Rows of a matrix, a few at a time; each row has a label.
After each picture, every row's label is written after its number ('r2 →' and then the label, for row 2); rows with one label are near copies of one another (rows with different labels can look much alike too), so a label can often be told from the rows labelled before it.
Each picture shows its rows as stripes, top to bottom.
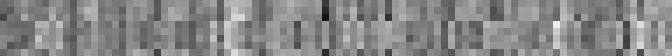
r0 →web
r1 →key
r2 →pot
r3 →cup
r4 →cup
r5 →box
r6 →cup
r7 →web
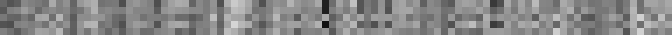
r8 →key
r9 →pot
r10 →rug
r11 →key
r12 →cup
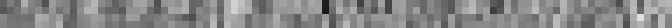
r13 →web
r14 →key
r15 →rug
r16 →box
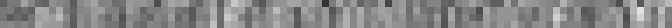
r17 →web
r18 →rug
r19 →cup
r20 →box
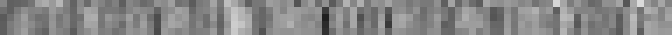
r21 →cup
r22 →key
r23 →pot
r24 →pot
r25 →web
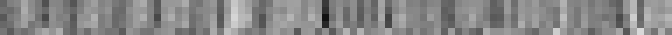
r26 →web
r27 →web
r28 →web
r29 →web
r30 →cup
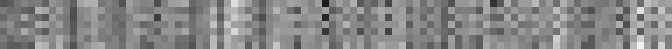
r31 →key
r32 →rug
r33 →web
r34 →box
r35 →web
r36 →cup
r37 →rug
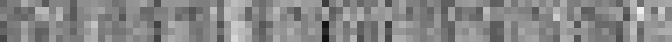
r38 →web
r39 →rug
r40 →cup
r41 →pot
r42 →web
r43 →pot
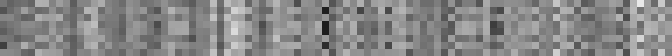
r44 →rug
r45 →pot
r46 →box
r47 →key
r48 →key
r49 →rug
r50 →pot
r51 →box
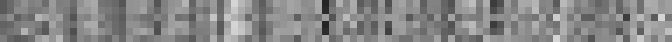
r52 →key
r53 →key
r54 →box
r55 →key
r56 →web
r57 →cup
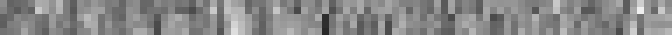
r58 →cup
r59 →rug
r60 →key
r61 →pot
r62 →web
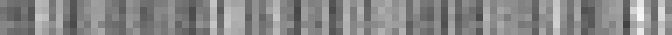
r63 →rug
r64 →rug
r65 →rug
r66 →box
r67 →rug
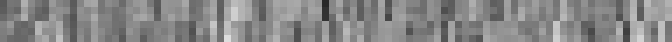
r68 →web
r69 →web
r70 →web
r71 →box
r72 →box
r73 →cup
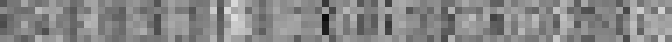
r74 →pot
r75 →box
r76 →key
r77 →pot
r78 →web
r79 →box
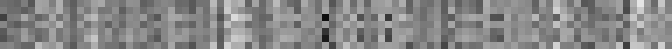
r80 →rug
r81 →cup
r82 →pot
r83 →cup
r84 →pot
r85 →pot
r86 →box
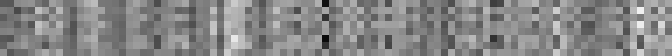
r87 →key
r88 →rug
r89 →key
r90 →rug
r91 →box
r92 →key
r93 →web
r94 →cup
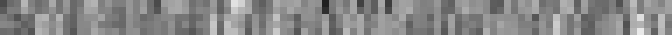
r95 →pot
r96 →pot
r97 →rug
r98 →box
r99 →rug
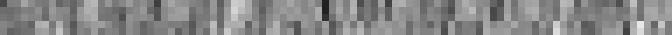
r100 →pot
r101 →key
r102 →key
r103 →rug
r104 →cup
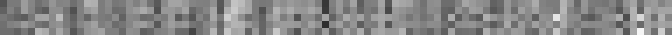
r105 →pot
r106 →web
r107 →cup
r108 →web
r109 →rug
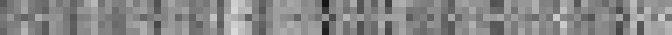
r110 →pot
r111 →web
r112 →box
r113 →web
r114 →web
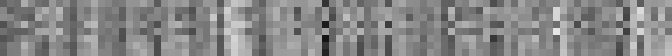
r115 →web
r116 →cup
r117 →box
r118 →pot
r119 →cup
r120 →key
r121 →web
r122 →web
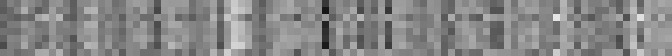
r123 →web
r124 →pot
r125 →cup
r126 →pot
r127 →key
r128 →web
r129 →pot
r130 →cup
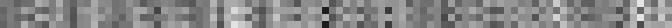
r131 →rug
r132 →web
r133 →rug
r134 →web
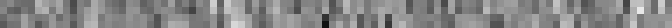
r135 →box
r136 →rug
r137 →pot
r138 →pot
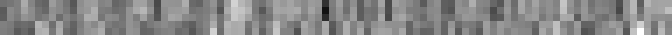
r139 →web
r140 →web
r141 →pot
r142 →rug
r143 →rug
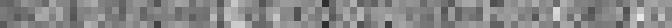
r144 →key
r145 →cup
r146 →rug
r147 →pot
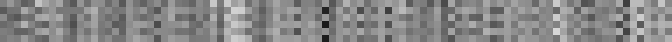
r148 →box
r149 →pot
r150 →cup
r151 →web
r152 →cup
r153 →web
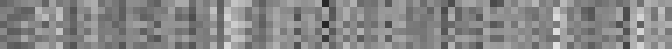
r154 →key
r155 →box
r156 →cup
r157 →web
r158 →cup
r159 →pot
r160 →cup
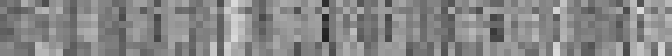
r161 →web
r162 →cup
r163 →key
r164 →web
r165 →key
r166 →key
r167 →box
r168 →box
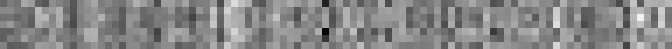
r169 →web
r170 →box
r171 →rug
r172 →box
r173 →key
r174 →pot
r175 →cup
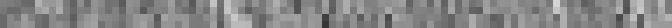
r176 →box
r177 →cup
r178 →web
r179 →web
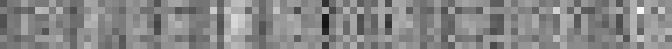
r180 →pot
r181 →rug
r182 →pot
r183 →pot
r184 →web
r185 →cup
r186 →key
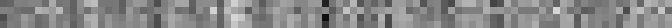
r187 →key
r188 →box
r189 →pot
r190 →pot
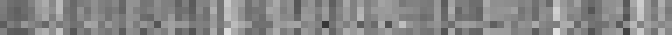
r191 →cup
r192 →cup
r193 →cup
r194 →pot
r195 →cup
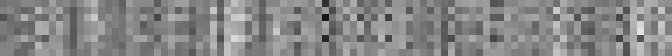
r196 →key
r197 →box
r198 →pot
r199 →rug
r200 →rug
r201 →web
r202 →box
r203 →cup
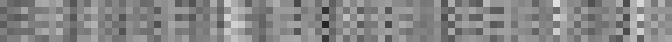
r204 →cup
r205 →pot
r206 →cup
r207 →pot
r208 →cup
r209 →web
